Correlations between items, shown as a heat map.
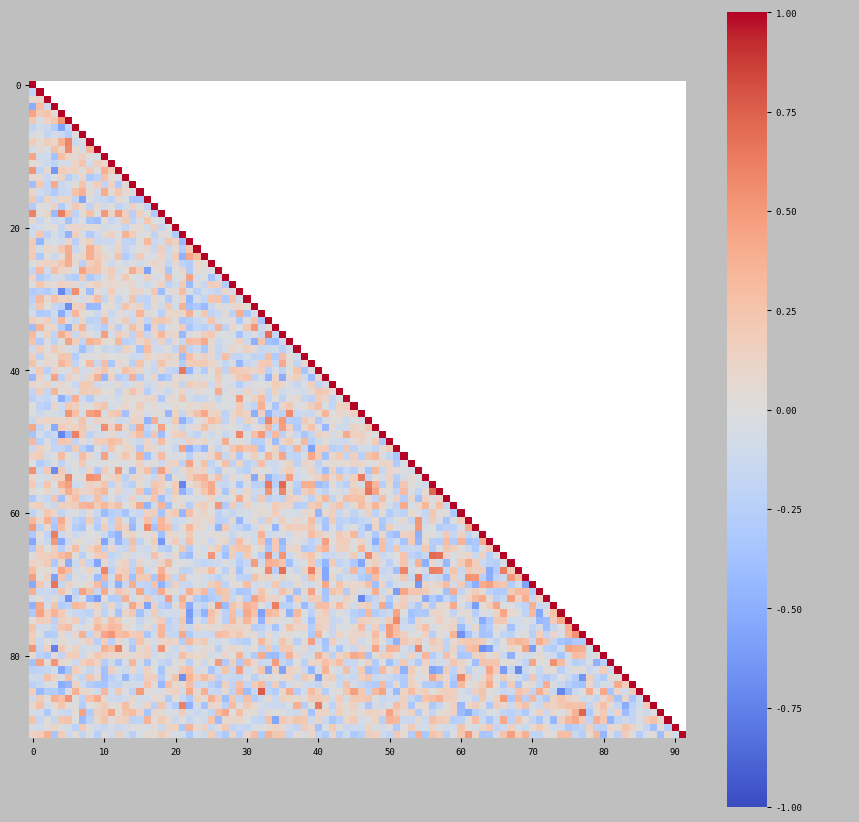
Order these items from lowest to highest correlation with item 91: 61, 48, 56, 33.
48, 56, 33, 61
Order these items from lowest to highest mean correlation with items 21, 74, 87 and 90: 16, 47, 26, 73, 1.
47, 16, 26, 73, 1
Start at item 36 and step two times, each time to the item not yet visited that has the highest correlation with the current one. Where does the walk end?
55
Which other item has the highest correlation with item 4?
18
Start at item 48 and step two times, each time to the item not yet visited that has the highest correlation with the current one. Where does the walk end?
68
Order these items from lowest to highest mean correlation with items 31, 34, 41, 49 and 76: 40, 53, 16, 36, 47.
16, 36, 53, 47, 40
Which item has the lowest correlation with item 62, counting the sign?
73
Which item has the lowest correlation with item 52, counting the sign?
82
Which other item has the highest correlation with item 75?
51
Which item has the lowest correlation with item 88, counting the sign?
61
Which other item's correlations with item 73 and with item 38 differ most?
34
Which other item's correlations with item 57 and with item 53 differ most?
66
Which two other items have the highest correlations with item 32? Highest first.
85, 49
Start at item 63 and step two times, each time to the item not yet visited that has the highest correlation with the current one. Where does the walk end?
70
